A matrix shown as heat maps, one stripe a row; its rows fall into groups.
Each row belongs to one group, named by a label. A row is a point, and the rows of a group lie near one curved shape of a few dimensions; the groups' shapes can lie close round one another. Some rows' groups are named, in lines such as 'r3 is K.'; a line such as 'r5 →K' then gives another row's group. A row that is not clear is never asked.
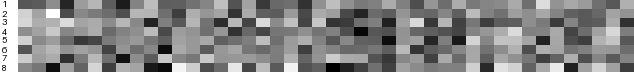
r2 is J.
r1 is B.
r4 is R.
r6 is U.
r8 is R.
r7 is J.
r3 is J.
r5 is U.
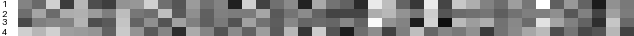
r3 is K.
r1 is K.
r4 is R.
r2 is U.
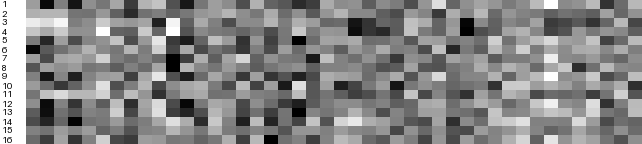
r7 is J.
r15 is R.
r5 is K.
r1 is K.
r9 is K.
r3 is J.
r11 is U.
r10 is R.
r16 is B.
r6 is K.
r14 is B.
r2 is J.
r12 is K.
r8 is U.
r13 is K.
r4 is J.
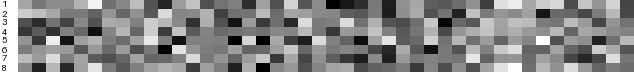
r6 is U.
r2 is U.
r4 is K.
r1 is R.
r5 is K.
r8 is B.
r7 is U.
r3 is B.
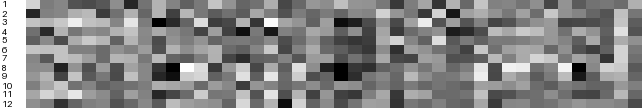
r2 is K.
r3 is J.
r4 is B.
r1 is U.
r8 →R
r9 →R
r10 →R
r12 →R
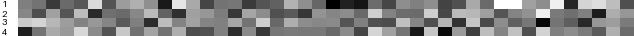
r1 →R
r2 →K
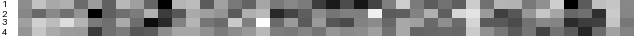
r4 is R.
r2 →K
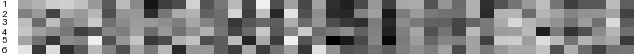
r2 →R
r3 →R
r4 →U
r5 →R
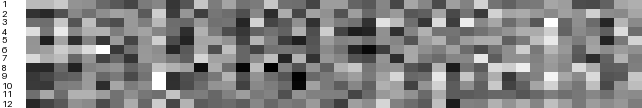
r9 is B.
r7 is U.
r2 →K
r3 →K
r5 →K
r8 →B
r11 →U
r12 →K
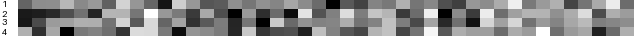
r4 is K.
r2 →B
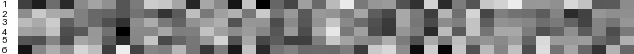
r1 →B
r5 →B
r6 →K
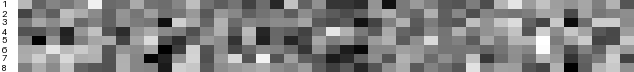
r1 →R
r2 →U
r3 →R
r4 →B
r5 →K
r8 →R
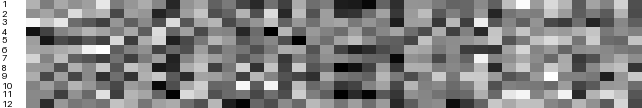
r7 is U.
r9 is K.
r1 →R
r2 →R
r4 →K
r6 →J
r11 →R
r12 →B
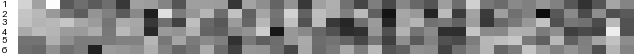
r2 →J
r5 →R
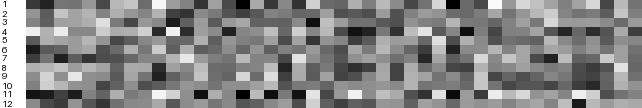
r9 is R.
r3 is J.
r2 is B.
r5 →U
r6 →K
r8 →U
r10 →R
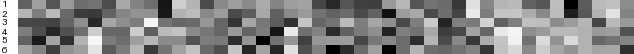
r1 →R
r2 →U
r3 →B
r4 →R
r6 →R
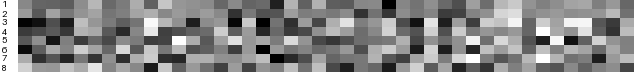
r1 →R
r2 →R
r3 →B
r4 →B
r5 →R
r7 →K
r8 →J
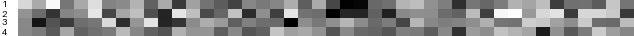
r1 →J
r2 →R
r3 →K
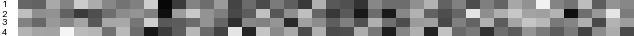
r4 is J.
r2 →U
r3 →B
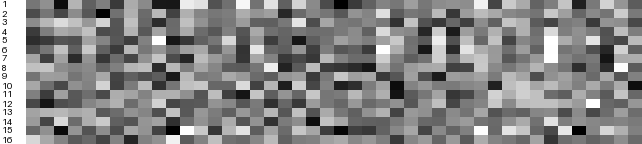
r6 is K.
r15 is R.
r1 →R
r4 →K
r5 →B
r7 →K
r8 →U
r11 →B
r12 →K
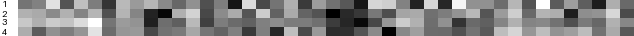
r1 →K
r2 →R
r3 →J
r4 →R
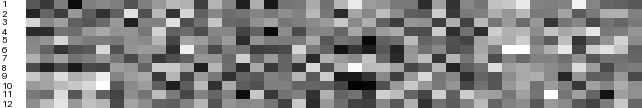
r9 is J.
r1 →B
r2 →K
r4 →K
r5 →R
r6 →R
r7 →J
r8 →B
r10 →J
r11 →K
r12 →U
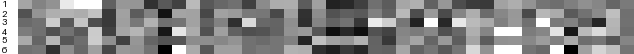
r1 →J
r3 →K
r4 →R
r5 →J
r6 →R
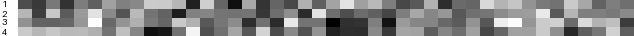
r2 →J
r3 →R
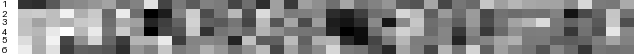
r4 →J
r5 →J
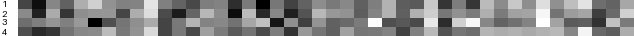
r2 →K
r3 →K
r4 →K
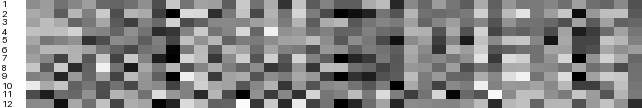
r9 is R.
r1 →R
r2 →R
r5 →U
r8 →J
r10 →U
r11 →B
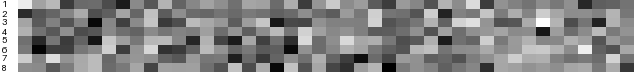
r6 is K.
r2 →K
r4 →U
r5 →B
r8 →R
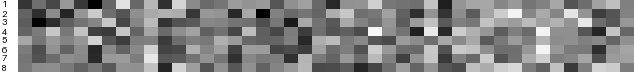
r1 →K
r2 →B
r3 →K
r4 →K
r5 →J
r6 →K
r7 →B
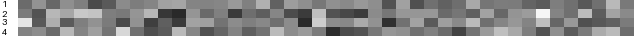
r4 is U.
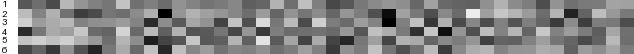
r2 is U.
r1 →U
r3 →J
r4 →K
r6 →K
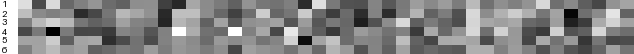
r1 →J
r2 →U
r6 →R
